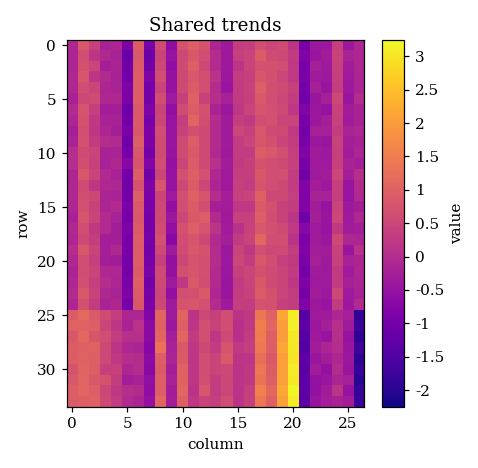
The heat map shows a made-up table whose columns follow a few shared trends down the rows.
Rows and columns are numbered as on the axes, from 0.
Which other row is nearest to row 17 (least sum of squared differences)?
3
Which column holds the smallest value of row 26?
26
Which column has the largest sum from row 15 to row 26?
17
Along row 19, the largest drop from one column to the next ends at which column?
7
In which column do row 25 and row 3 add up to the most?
20
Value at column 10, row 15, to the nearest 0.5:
0.5
